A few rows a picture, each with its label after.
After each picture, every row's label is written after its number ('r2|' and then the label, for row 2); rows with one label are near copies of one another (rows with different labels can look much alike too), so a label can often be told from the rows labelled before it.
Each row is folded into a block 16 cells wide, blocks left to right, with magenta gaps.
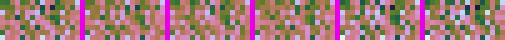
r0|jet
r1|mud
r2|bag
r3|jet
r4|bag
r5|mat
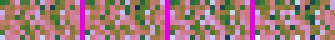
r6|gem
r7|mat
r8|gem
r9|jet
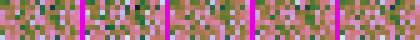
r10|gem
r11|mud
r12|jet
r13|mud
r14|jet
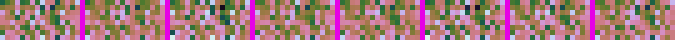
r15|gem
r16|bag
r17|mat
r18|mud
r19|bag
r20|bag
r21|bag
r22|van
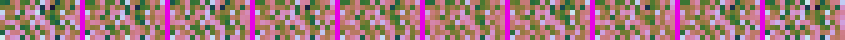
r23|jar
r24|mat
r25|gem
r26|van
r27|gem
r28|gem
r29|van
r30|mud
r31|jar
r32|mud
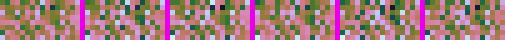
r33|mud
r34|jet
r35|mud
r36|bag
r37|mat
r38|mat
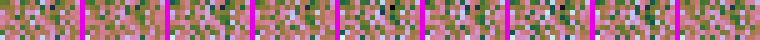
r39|jet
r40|van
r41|jar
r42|mat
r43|mat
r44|bag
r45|mat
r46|jar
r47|van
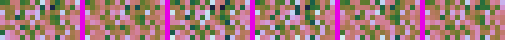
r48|mud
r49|bag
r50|mud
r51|mat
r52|jet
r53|mud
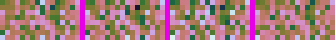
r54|jet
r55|van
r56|bag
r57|jet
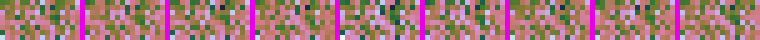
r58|jet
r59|bag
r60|mud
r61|mat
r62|jar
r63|gem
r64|jet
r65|bag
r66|jar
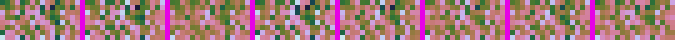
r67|jar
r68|mud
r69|jar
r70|jar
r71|mat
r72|gem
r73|mat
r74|bag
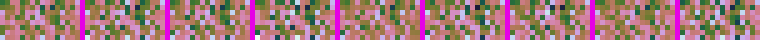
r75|bag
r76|jet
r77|mat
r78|jet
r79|mat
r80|van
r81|bag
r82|van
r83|gem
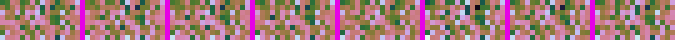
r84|bag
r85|jet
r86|jet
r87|jet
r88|mat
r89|mat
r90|mat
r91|bag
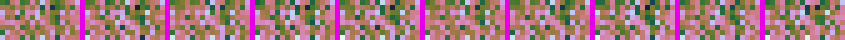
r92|mud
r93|van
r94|jet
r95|bag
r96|jet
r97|jet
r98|jet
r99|jar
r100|jar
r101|bag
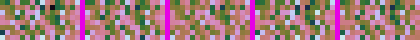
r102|mud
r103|gem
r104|van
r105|mat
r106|mat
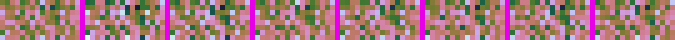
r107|mud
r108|bag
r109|van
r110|mud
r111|van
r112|jet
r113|jar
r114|bag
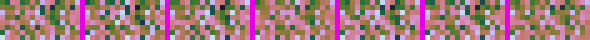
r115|jar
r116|mat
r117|van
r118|jet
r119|van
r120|jar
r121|van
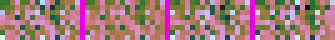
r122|jet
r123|jet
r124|van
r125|mud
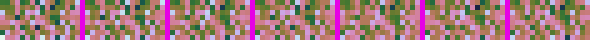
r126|jet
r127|jet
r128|mud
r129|jet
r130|jar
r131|van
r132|van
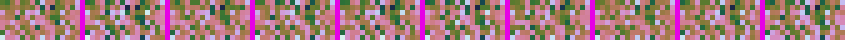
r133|jet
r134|bag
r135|van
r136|jet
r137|bag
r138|gem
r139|mud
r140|jet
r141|mat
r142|jar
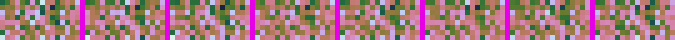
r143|mat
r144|jet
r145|jar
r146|van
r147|jar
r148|mud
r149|jet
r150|gem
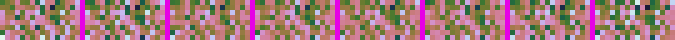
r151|jet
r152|van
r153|mat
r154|jar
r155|van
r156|gem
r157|bag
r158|mud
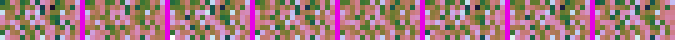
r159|bag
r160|bag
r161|jet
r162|mat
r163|gem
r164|mud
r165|jet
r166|gem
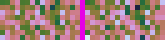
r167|gem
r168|van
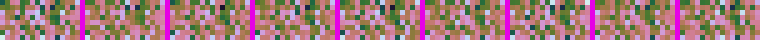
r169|bag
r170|mud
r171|mat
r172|mat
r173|mat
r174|gem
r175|mud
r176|jar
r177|gem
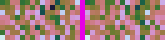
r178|van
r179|jar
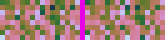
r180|jar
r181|bag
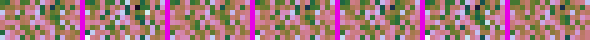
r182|jar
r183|mat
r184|gem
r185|mat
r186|bag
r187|jar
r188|van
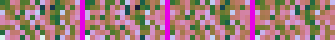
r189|bag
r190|jar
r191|gem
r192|jar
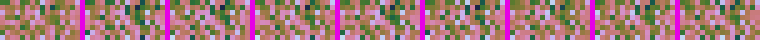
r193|mud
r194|jar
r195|van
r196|van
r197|jar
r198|mat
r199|mat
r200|jar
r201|jet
